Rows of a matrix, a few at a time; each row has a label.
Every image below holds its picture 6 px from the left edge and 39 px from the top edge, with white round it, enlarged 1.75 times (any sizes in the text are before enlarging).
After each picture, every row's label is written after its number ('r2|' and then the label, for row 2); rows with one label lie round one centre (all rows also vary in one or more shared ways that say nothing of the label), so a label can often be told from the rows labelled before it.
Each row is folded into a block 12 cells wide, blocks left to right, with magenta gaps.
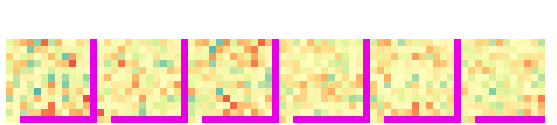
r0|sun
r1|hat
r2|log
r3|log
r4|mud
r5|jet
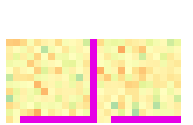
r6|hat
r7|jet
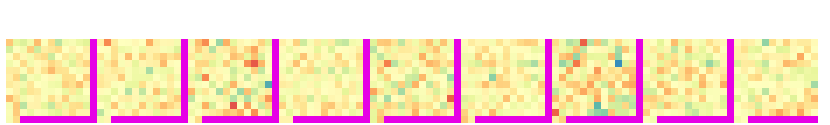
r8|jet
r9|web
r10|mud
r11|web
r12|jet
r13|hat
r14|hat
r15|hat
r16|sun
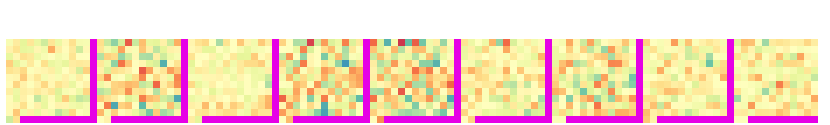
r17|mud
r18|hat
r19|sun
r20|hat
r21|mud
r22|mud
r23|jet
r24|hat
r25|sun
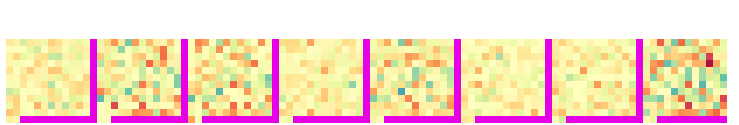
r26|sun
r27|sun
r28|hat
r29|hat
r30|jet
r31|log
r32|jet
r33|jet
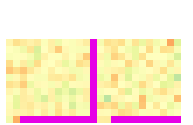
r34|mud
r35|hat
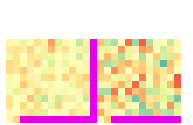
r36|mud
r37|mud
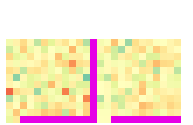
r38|jet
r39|sun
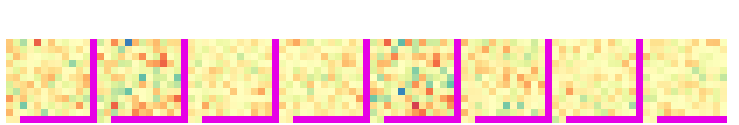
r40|log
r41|sun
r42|sun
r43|sun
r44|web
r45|jet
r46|mud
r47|hat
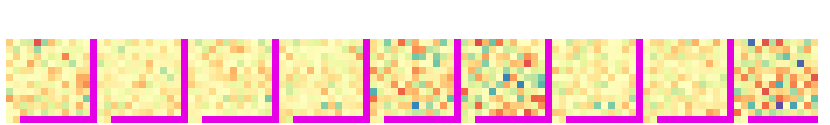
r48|web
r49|sun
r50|mud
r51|sun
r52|sun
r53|sun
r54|sun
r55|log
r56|sun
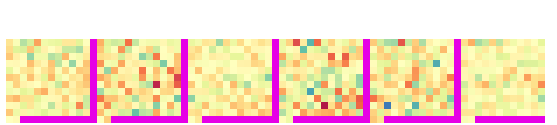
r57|web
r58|web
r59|sun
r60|web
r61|log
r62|log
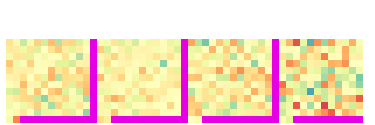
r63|mud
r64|web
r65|jet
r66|web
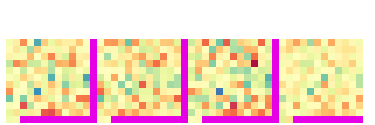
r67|sun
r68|hat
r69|log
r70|sun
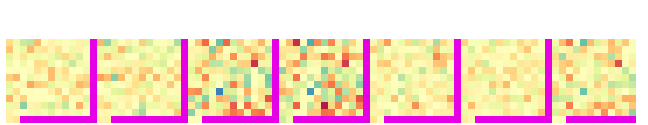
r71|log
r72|jet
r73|log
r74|web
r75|web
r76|jet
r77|mud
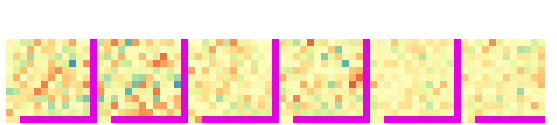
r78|hat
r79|sun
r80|mud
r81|web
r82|sun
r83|web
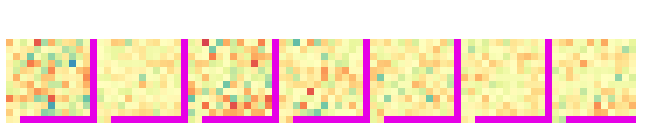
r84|hat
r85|sun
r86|web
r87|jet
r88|jet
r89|web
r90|web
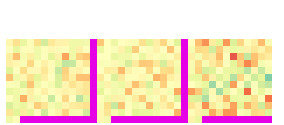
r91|web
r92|jet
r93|hat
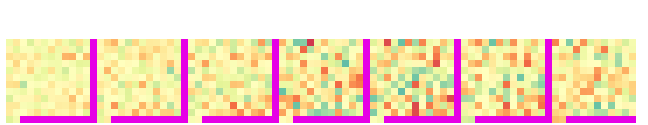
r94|web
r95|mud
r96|web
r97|web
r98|web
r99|web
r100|jet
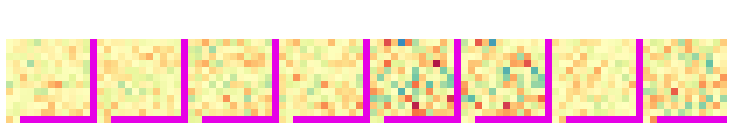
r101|log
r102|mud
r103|jet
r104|web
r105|jet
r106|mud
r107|hat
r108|sun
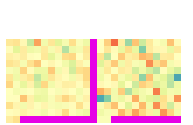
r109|web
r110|hat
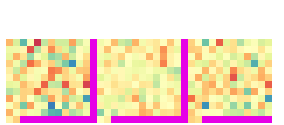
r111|hat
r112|log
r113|log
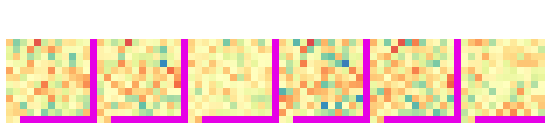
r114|jet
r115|hat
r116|mud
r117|sun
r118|mud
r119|mud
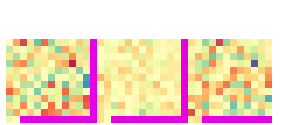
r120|jet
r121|jet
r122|hat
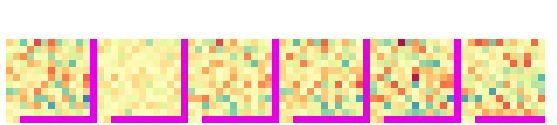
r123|mud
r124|mud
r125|web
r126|mud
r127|log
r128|hat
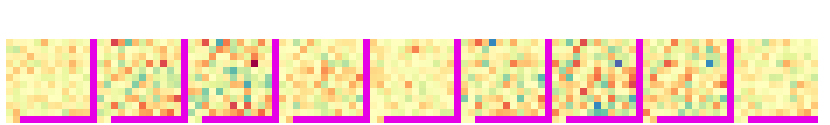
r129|jet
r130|sun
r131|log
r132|log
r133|mud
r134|sun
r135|hat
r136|hat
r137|sun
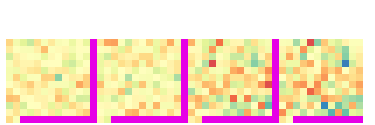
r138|log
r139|hat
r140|hat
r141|hat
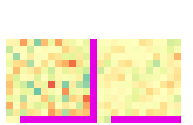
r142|jet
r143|web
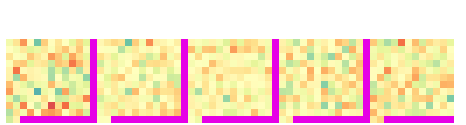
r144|mud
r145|sun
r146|mud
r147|sun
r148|log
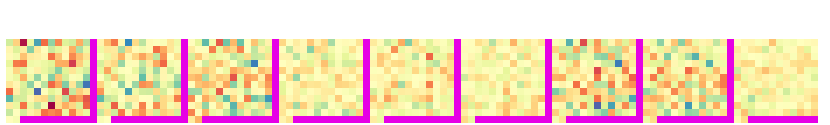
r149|web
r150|mud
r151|mud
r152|jet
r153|web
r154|sun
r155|sun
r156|sun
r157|jet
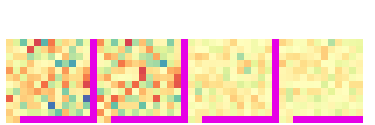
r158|mud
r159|web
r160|sun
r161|mud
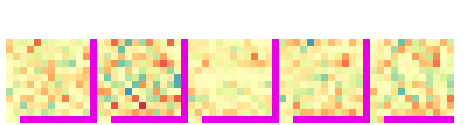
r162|web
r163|jet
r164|mud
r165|sun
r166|log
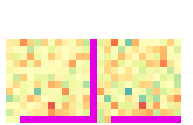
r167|web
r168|mud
